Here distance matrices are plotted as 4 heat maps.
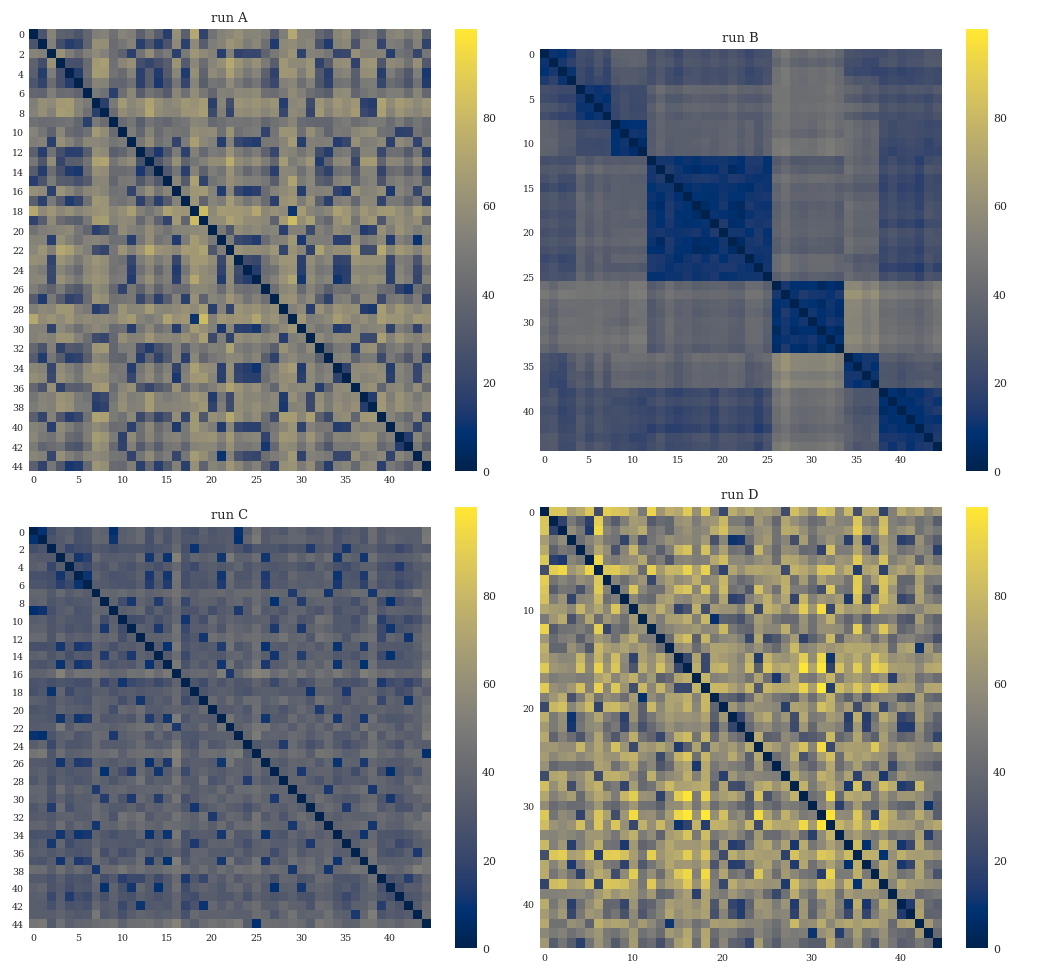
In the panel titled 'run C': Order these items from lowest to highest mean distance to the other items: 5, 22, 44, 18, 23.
5, 18, 23, 22, 44
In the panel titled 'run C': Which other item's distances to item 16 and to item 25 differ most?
44
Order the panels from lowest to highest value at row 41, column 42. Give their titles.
run B, run A, run C, run D
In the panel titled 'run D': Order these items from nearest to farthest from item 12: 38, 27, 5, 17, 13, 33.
5, 13, 33, 17, 27, 38
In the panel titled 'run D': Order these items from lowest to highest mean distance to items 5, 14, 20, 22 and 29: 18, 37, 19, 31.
19, 37, 31, 18
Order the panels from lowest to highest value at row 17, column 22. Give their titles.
run B, run C, run D, run A
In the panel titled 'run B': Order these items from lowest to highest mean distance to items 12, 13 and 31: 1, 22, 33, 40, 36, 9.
22, 33, 40, 1, 9, 36
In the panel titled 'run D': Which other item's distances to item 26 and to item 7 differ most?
17
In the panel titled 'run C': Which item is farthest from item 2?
16
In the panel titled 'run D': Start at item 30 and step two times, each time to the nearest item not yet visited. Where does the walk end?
33
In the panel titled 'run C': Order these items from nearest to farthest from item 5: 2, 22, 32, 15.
15, 2, 32, 22
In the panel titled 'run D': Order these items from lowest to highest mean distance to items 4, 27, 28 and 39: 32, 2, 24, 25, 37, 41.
41, 37, 25, 2, 24, 32
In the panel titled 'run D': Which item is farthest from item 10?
31
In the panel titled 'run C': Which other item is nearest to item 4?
41
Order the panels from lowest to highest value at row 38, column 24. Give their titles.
run B, run C, run A, run D
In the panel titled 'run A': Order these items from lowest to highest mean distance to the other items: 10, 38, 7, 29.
10, 38, 7, 29
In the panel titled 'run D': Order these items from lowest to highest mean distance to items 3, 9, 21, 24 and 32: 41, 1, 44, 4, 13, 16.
41, 16, 44, 1, 4, 13
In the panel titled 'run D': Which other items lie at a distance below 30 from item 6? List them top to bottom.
0, 20, 27, 35, 38
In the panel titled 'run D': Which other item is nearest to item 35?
38
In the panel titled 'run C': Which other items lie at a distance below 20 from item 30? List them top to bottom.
8, 11, 14, 27, 40
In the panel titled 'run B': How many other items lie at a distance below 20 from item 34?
3
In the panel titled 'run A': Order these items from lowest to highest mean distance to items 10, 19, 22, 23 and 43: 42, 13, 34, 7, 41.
34, 42, 41, 7, 13
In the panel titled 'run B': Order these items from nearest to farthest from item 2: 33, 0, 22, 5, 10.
0, 5, 22, 10, 33
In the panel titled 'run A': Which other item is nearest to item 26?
42
